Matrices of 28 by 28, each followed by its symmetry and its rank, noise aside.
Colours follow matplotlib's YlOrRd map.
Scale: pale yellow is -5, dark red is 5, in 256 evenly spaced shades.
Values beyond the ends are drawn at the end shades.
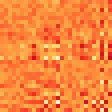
no symmetry, rank two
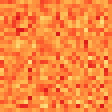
no symmetry, rank four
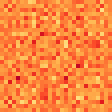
symmetric, rank four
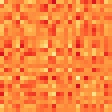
symmetric, rank two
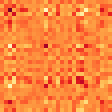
symmetric, rank two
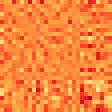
antisymmetric, rank four
